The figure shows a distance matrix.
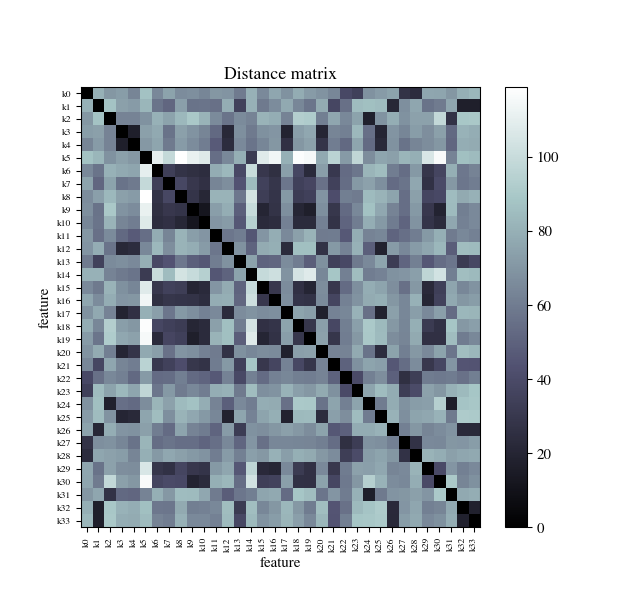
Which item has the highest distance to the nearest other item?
k11
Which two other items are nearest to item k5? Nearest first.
k14, k11
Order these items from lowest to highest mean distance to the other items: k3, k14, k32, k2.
k3, k32, k2, k14
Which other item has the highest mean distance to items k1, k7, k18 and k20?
k5
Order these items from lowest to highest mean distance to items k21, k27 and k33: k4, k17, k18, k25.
k18, k4, k17, k25
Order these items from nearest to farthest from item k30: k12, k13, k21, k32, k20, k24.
k21, k13, k32, k20, k12, k24
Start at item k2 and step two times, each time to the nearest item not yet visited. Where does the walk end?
k31
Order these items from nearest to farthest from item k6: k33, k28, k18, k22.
k18, k22, k33, k28
